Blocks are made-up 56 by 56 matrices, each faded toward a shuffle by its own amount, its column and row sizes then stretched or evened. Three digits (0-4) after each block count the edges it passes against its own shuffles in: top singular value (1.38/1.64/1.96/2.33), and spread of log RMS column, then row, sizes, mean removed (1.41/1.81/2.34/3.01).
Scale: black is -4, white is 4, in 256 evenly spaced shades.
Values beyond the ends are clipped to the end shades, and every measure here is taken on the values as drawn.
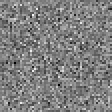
0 1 1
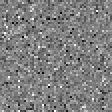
1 1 0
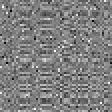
4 1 0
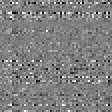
3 0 4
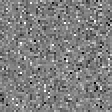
0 1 0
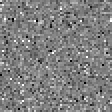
0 0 0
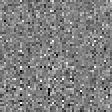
2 2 1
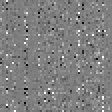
0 3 1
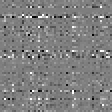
3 2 4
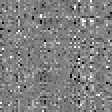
3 2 0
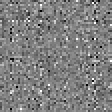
2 3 1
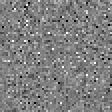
0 1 1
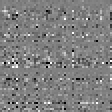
1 3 4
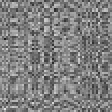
4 3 0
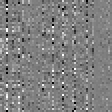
4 4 0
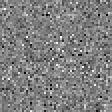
0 1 1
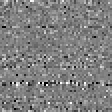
2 0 3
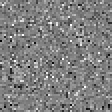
1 1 1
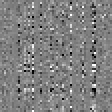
3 4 1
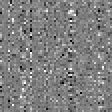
3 3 0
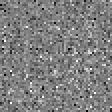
1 1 0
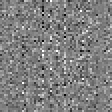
0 3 1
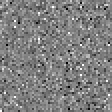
1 1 0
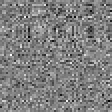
3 0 3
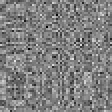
4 0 0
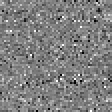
0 0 2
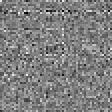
3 1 2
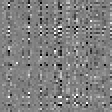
4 4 2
